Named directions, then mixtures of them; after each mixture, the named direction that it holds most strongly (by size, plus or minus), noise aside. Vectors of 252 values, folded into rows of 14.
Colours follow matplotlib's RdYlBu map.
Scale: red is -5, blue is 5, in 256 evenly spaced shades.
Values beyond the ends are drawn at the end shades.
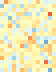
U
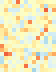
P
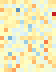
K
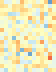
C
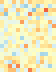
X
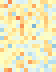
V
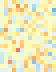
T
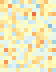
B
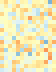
C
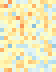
V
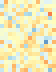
U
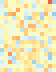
C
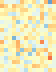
C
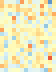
C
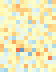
C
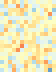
T
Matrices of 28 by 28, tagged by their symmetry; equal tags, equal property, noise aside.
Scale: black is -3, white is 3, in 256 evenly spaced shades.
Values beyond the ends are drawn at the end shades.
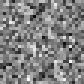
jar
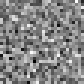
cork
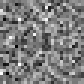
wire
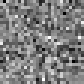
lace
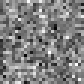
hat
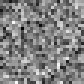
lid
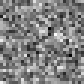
hat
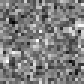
jar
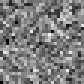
cork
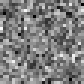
cork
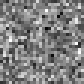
hat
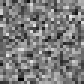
hat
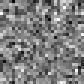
lace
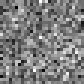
hat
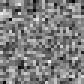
hat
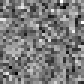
cork
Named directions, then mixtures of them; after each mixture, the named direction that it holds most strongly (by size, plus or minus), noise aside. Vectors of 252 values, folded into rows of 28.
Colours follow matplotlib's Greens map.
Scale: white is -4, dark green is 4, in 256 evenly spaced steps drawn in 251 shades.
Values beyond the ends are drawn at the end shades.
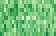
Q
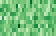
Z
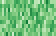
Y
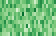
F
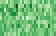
Q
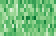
Q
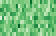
Z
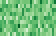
Z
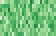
Y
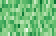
F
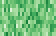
Y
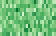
F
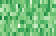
Z
